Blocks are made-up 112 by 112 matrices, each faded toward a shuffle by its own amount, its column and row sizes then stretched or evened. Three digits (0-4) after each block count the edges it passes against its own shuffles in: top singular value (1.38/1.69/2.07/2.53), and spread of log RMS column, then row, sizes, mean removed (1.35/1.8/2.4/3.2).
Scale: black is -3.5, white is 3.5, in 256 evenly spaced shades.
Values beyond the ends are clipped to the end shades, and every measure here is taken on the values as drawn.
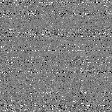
1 1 4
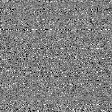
0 1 4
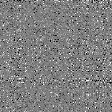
3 2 3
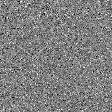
0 0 2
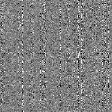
2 4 2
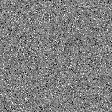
2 0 0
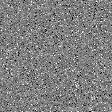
1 1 0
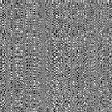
4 4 0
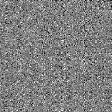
3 2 1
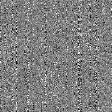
2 4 1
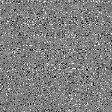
2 1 3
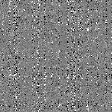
0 4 2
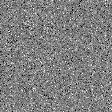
0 1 0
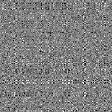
4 3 3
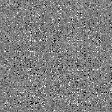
2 3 2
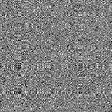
4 2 2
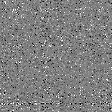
2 2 2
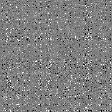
1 4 3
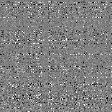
0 3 4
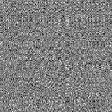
4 0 2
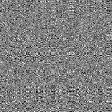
4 0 3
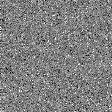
1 1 0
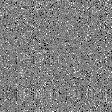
3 2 0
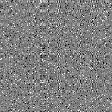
4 2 0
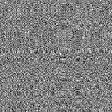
4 0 2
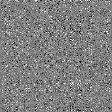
2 3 2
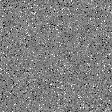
1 1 1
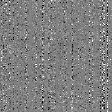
3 4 1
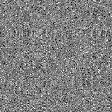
3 1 0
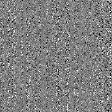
0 4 0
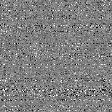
0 1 4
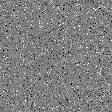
0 2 0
